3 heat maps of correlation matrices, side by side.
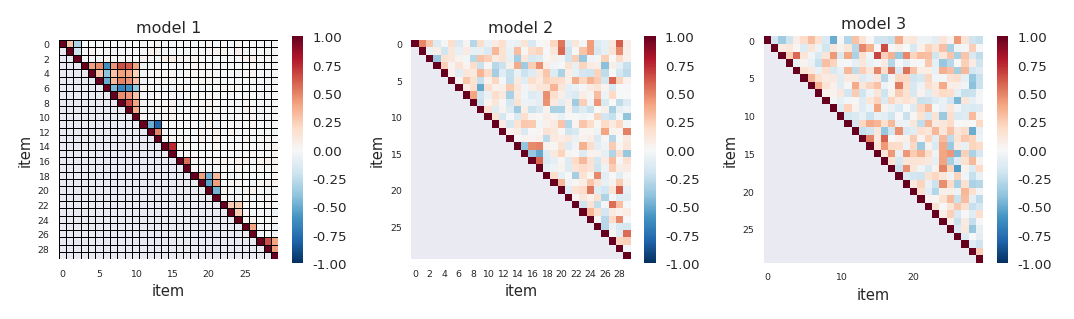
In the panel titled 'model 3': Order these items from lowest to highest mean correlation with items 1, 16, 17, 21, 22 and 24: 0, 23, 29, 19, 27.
0, 29, 23, 27, 19
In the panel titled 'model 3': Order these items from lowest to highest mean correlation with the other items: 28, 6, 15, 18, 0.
28, 0, 18, 6, 15
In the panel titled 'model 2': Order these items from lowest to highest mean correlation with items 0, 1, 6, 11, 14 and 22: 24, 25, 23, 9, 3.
9, 25, 3, 23, 24
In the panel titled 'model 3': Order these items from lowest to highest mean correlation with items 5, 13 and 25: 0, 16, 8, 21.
8, 16, 21, 0
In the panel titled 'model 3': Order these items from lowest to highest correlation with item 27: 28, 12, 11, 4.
28, 11, 12, 4
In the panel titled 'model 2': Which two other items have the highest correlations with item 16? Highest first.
17, 14
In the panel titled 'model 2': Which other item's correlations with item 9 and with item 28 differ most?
20
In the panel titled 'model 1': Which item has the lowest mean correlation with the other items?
6
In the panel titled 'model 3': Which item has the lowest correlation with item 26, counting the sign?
17
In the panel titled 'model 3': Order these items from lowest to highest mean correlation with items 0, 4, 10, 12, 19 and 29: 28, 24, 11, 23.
28, 11, 23, 24
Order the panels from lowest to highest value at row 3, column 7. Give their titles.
model 3, model 2, model 1
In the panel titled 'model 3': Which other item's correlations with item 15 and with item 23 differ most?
2
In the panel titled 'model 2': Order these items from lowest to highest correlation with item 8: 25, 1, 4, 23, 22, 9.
22, 9, 1, 4, 23, 25
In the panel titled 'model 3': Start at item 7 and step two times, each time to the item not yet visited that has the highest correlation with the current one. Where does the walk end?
18
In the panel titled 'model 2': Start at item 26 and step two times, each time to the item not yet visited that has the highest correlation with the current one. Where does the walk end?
12
